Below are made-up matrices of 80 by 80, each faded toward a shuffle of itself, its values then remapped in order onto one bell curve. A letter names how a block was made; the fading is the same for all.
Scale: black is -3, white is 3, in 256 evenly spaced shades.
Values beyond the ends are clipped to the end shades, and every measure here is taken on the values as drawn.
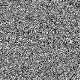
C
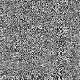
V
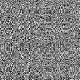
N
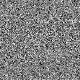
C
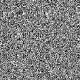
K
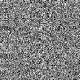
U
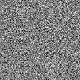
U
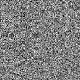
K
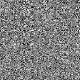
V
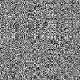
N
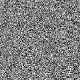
K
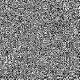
V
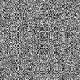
N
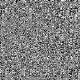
V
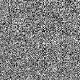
V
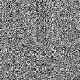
K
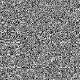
V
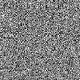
K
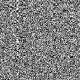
K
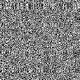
K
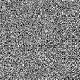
K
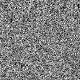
C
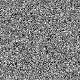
C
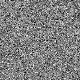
C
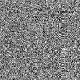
U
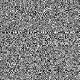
V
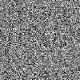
V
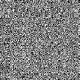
U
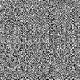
N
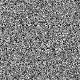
C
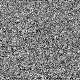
C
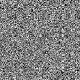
K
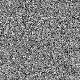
C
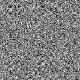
U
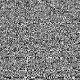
V
